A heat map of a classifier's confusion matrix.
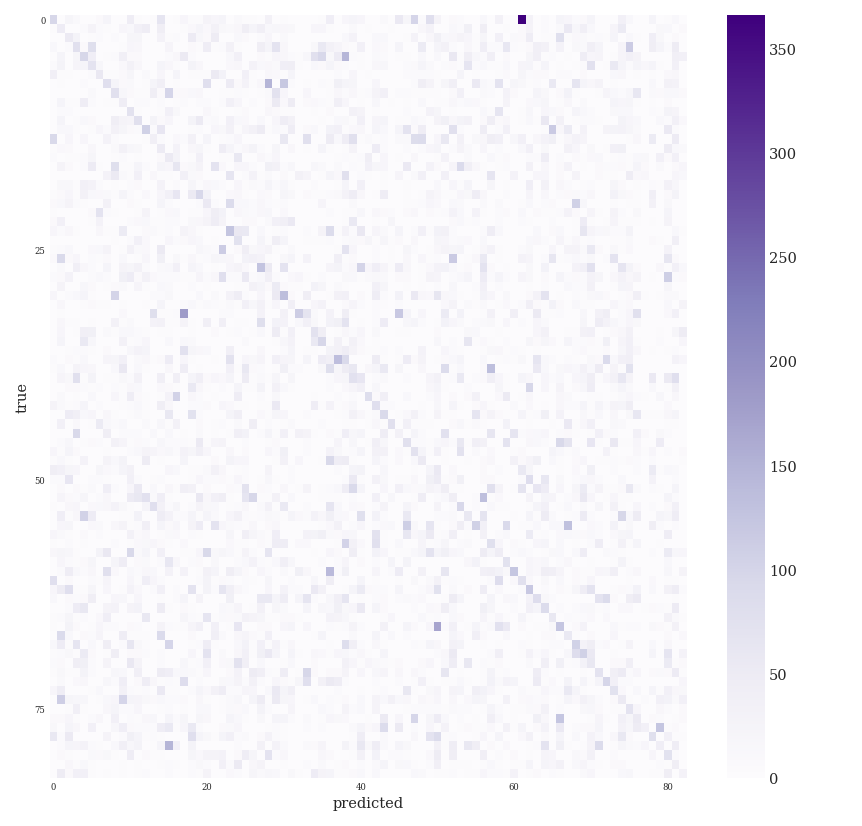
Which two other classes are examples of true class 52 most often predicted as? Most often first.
56, 26
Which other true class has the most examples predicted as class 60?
45
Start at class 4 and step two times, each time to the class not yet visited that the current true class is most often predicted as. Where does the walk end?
57
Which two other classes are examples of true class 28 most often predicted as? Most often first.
80, 22
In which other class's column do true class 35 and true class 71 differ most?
33
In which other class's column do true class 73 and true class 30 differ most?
8
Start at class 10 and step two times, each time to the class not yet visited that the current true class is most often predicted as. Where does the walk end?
20
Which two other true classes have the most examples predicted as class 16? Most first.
41, 19
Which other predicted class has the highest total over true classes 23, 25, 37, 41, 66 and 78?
50
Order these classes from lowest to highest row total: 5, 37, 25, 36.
36, 25, 5, 37
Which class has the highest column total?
38
